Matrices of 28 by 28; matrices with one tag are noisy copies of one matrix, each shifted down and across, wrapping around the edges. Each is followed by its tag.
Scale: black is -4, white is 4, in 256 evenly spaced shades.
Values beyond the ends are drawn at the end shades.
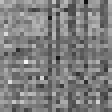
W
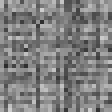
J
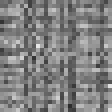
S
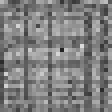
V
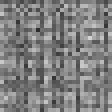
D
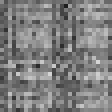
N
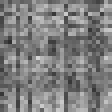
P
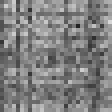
P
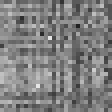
W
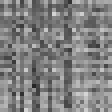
W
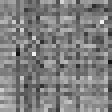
J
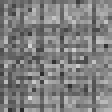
J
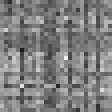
P
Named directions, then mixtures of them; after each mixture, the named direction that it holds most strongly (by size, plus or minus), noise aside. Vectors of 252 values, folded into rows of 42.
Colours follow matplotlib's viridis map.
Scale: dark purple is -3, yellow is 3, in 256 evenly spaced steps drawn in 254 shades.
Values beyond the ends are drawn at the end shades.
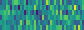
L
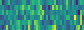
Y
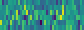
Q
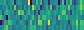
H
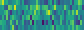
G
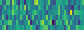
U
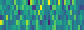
H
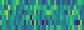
G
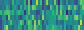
L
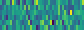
U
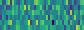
U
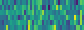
Y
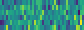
Y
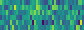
G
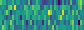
G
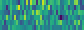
L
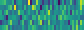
H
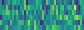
L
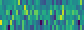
Q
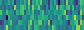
H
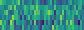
G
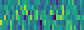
Q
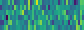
H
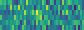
L
